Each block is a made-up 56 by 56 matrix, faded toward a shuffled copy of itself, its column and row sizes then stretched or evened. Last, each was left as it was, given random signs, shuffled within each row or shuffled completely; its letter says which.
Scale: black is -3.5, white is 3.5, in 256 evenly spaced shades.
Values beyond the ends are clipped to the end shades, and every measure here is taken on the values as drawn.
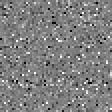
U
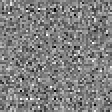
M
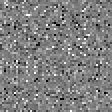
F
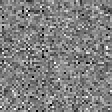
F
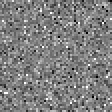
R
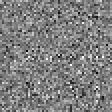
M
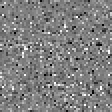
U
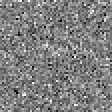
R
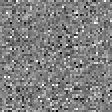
F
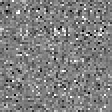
F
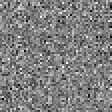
F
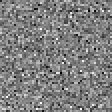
U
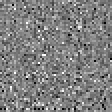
F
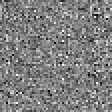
M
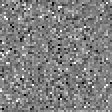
M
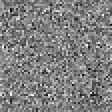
U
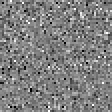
U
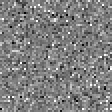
U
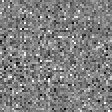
F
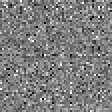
M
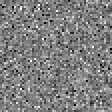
R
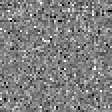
U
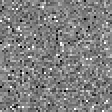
R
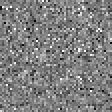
U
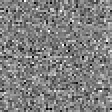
U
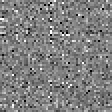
F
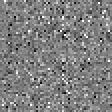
F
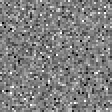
R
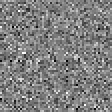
F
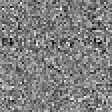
F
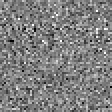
U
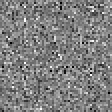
M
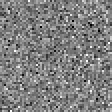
R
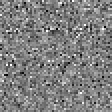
U
